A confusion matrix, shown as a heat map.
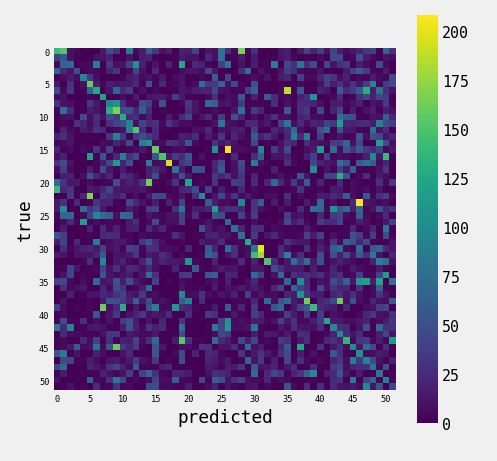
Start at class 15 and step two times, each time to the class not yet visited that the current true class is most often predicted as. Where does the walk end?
4
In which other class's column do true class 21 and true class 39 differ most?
7
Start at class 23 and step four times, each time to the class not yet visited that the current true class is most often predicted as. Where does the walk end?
6
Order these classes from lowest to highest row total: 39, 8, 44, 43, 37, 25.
43, 37, 8, 25, 44, 39
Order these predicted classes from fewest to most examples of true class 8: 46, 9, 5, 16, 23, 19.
19, 46, 5, 16, 23, 9
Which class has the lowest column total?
3
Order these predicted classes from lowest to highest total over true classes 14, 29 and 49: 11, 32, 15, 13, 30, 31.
31, 32, 15, 11, 30, 13
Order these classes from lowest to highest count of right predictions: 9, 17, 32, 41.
41, 32, 9, 17
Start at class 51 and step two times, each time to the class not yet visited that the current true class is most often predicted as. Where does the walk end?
45
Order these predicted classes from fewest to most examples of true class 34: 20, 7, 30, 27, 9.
9, 27, 20, 7, 30
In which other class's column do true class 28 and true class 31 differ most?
30
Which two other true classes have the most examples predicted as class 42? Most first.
24, 15
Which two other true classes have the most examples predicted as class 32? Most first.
38, 7
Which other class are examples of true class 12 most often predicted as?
11
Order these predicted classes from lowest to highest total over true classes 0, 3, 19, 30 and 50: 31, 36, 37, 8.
36, 37, 8, 31
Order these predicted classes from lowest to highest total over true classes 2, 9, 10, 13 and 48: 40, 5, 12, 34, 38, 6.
34, 5, 40, 6, 38, 12
